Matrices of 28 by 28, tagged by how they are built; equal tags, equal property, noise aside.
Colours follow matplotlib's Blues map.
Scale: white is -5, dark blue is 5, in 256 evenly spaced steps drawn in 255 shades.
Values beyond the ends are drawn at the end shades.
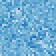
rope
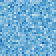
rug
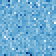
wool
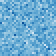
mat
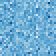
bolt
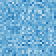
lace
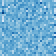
bolt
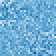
rope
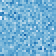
rope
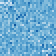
rope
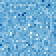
wool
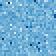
wool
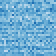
rug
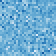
rope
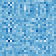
lace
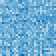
rug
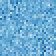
rope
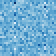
bolt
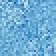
rope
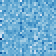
bolt
